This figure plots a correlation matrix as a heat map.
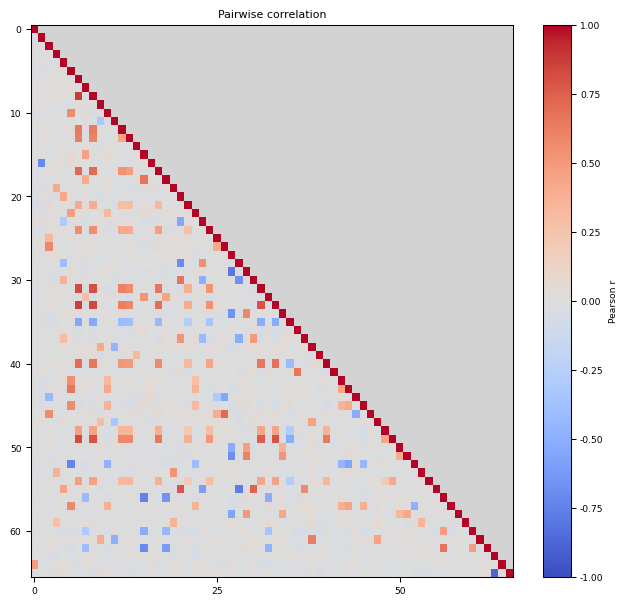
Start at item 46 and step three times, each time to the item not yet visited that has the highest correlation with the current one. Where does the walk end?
25
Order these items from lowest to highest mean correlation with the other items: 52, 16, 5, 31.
52, 16, 5, 31
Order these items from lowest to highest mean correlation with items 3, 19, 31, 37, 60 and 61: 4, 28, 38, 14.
28, 14, 4, 38
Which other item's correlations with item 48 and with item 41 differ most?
36
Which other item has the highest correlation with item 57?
5
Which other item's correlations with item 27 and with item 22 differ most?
29
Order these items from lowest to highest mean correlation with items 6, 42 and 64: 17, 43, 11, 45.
11, 45, 43, 17
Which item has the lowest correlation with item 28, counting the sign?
55
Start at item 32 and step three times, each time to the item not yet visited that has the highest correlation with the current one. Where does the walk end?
7
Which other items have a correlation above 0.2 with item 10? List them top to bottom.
5, 22, 42, 43, 45, 57
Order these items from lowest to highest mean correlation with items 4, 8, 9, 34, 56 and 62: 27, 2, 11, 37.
27, 11, 2, 37
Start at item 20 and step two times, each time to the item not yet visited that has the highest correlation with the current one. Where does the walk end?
30
